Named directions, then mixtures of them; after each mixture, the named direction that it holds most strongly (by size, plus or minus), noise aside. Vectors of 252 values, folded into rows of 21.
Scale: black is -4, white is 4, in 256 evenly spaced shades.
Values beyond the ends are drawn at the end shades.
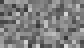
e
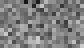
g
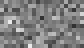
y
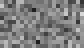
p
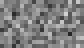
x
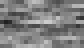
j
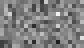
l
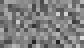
l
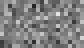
l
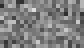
p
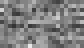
j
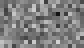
l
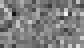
x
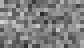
e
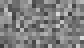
l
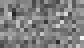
l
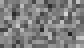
x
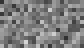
e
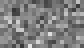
y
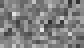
x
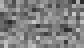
p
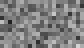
p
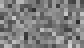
p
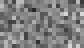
p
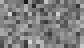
g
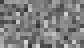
e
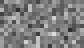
e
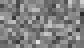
p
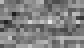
j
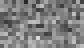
g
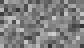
y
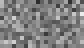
p
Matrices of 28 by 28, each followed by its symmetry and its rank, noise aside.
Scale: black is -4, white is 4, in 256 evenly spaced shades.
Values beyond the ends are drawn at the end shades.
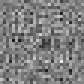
no symmetry, rank six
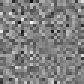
antisymmetric, rank six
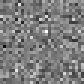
no symmetry, rank six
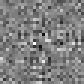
antisymmetric, rank six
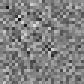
symmetric, rank six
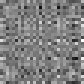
no symmetry, rank three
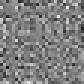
antisymmetric, rank six
